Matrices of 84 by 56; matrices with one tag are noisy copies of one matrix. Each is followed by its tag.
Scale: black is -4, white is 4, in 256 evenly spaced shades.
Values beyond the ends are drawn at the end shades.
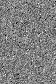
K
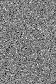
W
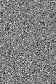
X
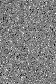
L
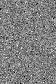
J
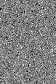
J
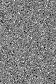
X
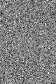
X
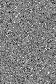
X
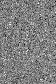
K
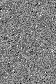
J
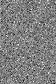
X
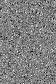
J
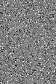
X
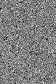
J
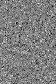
K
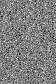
W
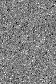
K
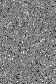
K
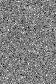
L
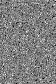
K
